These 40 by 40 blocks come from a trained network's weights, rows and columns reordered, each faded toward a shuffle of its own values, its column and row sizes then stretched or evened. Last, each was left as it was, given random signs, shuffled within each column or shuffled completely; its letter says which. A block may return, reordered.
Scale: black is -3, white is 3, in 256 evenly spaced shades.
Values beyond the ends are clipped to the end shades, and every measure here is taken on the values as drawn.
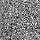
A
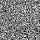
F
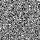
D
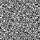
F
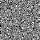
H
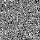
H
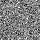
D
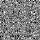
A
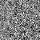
H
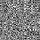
F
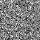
H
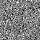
H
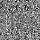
A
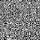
F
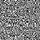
F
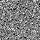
D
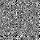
A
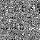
A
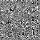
A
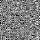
F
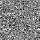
A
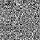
F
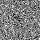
D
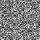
F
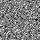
D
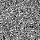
D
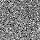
D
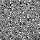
H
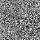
A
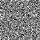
H
